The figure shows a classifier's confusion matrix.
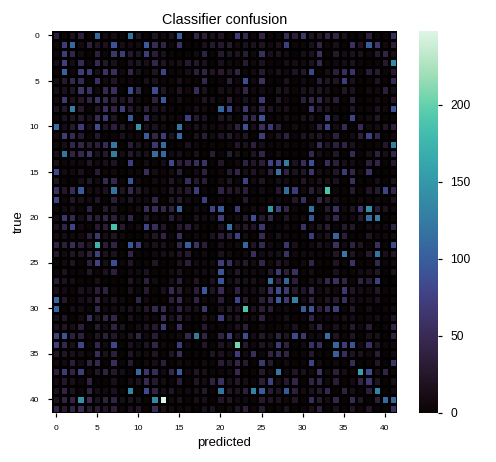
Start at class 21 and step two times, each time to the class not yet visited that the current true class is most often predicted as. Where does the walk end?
13
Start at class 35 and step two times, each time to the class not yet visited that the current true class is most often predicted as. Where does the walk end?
22
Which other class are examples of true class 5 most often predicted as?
23
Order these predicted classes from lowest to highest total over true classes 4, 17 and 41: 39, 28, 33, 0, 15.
15, 39, 0, 28, 33
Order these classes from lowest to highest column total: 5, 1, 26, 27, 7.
26, 27, 1, 5, 7
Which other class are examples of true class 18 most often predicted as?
0
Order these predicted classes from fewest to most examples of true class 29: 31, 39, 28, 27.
39, 31, 28, 27
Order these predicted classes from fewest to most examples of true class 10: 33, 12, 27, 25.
12, 27, 25, 33
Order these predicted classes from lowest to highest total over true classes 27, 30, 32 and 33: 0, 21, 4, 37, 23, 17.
4, 37, 21, 17, 0, 23
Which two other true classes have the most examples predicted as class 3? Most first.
40, 17
